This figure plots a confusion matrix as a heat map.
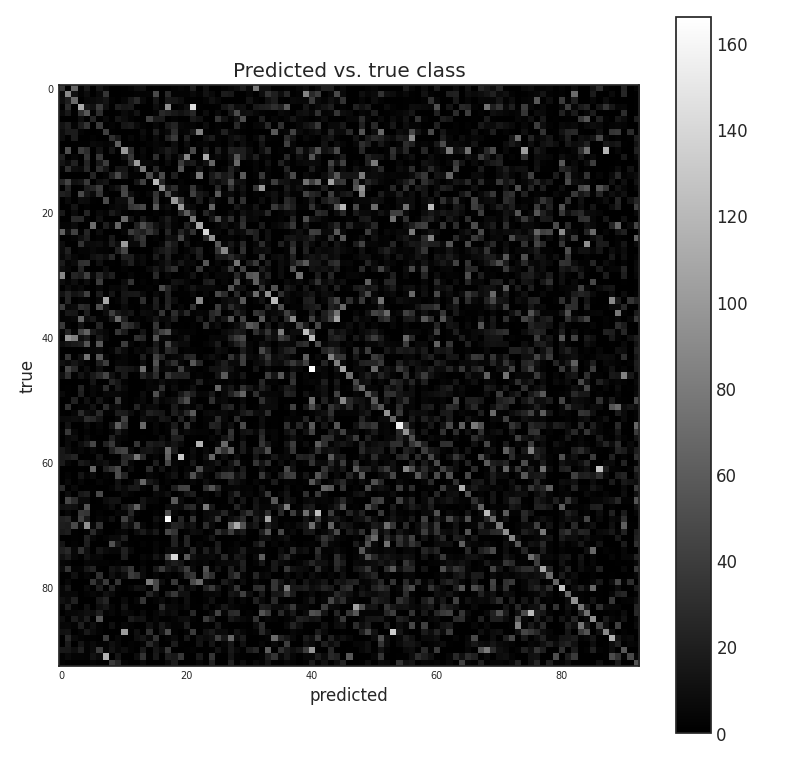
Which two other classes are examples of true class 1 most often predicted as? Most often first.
39, 82
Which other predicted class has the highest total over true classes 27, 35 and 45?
40
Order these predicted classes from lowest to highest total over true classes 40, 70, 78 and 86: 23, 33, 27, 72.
72, 33, 23, 27
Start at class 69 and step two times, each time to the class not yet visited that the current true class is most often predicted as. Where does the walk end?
48
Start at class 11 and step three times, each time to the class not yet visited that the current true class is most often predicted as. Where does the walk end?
36
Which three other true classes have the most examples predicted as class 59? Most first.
19, 24, 7
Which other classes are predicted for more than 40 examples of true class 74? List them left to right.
48, 69, 85
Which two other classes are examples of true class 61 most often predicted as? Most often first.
86, 55
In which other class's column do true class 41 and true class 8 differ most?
56
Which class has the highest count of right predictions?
54
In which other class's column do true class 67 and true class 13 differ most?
23
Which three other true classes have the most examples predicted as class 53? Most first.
87, 21, 77
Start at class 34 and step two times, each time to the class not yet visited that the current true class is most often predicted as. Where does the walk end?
22
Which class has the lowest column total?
91
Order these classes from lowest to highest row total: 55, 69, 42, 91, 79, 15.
42, 55, 91, 79, 69, 15
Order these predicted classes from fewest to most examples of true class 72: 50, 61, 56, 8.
8, 61, 56, 50
